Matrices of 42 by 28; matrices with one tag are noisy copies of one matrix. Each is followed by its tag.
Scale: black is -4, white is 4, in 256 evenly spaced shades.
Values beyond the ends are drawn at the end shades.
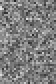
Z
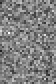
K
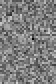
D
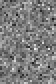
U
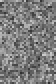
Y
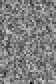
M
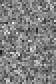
K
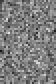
K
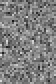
D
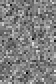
D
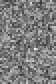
U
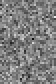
D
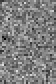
K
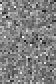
Z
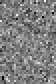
K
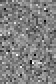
K
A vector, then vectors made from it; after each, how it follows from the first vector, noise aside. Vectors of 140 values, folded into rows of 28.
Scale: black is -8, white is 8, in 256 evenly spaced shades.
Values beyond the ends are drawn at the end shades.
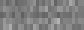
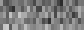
wrapped around, negated, scaled up.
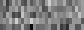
wrapped around, negated, scaled up.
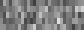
wrapped around, scaled up.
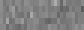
wrapped around, partly zeroed.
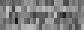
wrapped around, negated, scaled up.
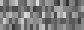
wrapped around, scaled up.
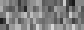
wrapped around, negated, scaled up.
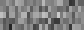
negated, scaled up.
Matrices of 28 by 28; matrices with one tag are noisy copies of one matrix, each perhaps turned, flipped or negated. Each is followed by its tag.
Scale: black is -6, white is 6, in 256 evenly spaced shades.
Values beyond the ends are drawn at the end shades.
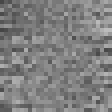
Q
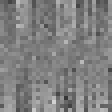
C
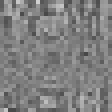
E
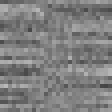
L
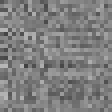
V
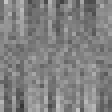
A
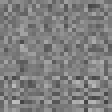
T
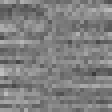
L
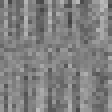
L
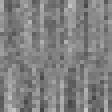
L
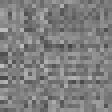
V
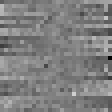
C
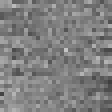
Q
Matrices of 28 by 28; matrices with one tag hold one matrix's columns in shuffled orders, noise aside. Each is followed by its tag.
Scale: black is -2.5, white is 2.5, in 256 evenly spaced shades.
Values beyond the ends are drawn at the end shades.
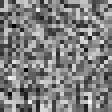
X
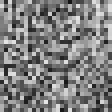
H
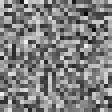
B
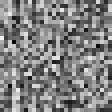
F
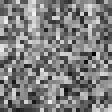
H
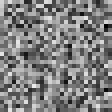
B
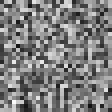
X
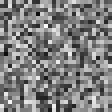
X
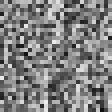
X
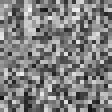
H
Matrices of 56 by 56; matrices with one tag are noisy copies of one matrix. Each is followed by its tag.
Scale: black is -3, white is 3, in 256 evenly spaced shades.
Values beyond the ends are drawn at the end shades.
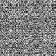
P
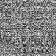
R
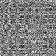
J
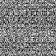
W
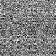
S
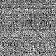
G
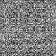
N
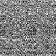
S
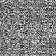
J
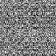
W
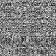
R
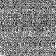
G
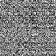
W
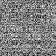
N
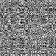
J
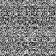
W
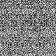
G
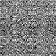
S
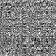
R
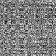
J
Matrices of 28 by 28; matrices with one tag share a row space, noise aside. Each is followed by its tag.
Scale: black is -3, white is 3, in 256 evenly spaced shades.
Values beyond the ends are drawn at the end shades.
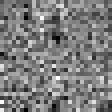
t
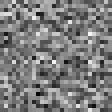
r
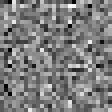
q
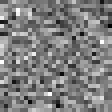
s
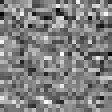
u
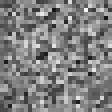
r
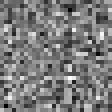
q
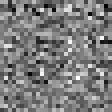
r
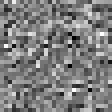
q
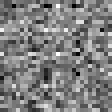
u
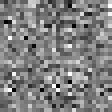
q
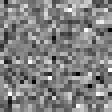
q
